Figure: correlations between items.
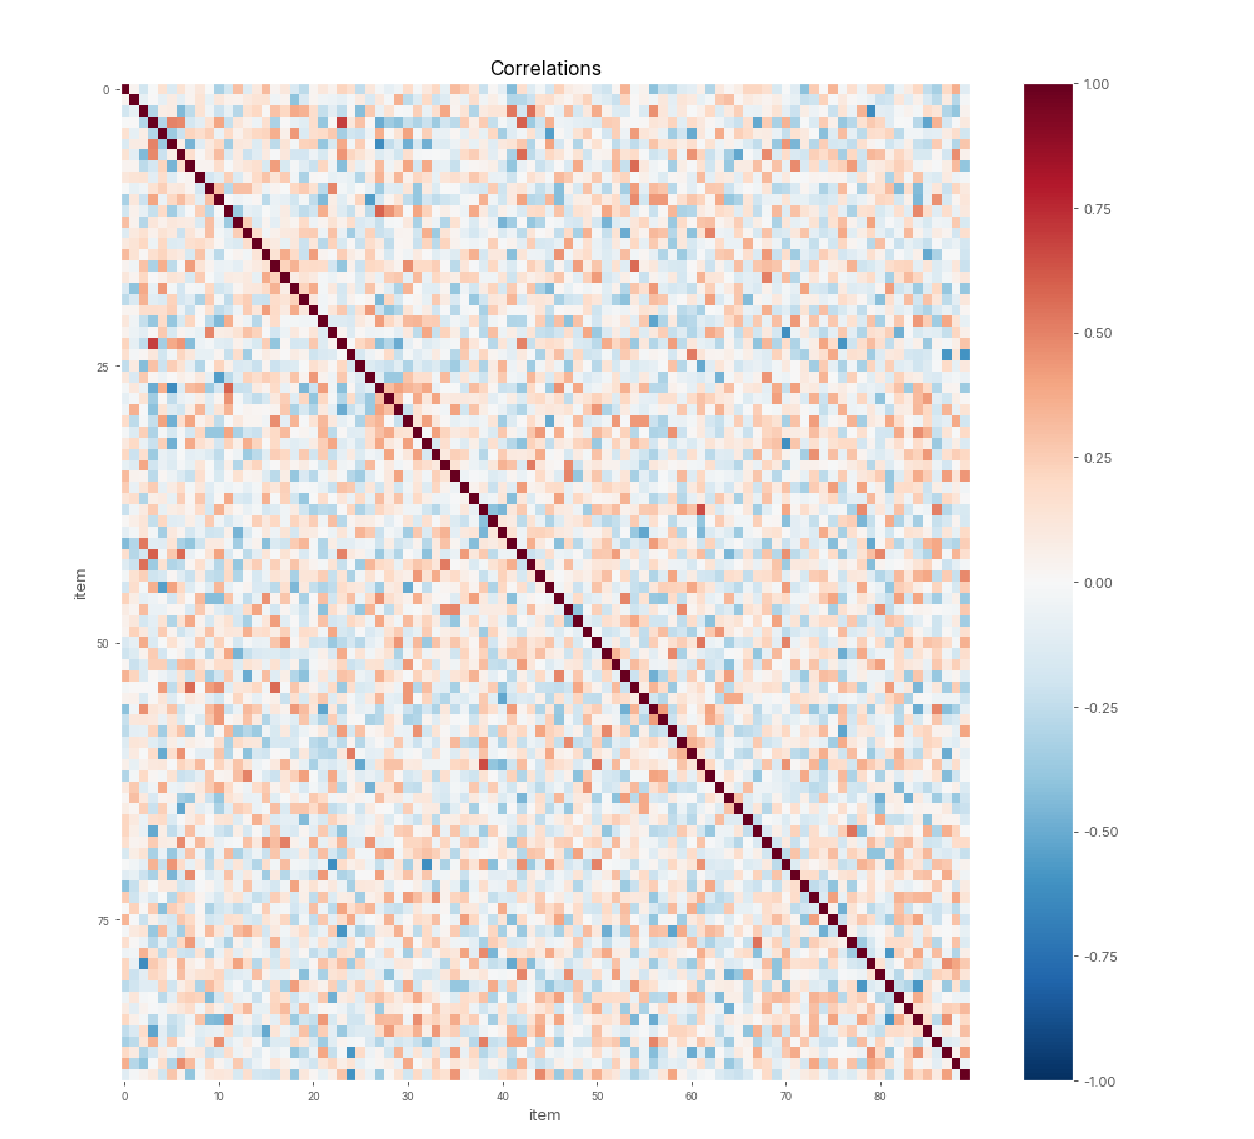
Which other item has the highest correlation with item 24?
60
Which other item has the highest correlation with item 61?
38
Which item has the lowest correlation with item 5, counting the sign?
27
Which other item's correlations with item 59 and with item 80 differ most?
42
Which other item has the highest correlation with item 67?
77
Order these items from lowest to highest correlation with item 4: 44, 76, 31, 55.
44, 31, 55, 76
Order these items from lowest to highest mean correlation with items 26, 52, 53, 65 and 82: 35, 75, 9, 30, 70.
9, 35, 70, 75, 30
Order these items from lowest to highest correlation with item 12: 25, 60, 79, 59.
25, 60, 59, 79
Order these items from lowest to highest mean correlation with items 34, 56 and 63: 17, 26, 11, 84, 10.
84, 26, 11, 17, 10
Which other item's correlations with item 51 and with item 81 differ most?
78
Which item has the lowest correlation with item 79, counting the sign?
2
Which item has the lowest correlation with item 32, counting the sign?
70
